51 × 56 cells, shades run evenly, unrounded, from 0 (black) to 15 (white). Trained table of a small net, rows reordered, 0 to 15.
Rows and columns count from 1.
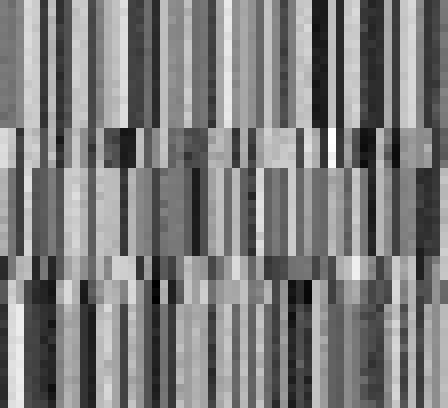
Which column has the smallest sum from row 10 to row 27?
47
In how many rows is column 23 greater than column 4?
16
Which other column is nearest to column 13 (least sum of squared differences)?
33
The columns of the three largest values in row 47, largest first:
3, 2, 50
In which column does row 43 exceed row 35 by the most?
40
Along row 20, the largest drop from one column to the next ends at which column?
43
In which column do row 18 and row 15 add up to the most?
42
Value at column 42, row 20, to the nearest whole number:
14
